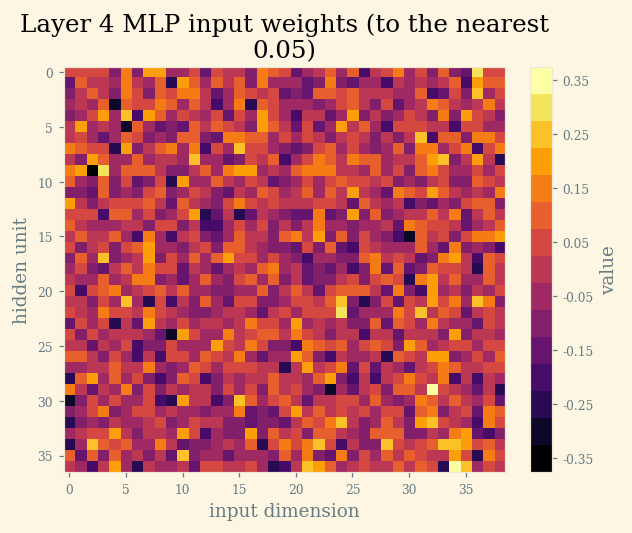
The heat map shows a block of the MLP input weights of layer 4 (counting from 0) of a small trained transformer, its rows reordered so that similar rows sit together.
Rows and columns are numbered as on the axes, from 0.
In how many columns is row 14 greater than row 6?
10
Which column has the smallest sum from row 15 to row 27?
25
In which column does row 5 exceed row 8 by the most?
1
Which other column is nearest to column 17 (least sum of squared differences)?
11
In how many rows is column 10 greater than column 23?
16
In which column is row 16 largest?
7
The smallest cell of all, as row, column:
9, 2
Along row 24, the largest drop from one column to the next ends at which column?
35
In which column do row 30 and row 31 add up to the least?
0
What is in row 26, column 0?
0.1
